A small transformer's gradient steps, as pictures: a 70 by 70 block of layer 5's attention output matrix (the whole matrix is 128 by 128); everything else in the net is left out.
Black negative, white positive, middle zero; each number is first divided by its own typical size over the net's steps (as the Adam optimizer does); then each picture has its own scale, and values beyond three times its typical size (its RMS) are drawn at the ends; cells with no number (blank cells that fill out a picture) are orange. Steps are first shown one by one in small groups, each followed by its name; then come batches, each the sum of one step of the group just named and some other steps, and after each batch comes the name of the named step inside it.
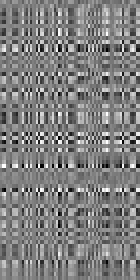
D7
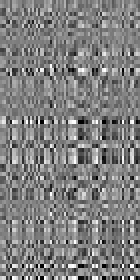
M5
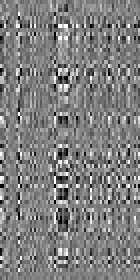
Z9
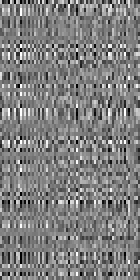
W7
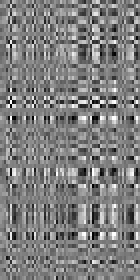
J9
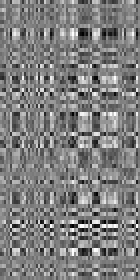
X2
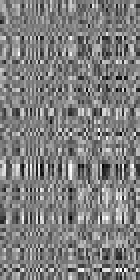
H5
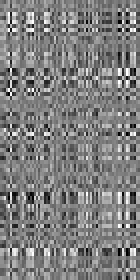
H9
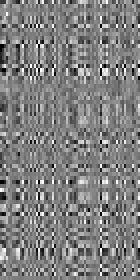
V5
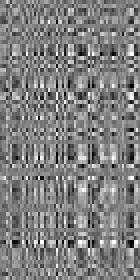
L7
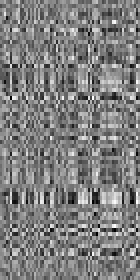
X2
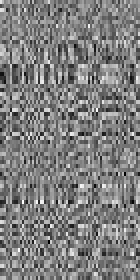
X2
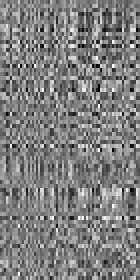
H5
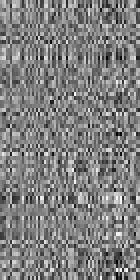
H5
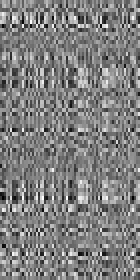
V5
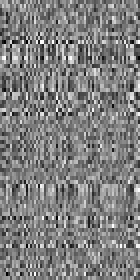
L7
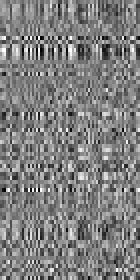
H5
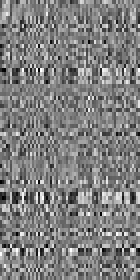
V5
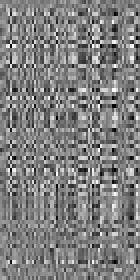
J9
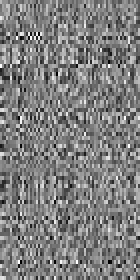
Z9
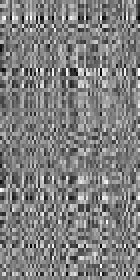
V5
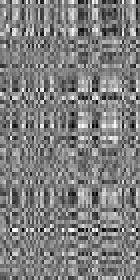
X2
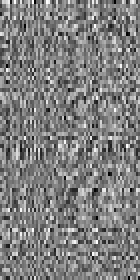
M5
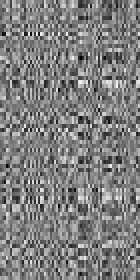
H5
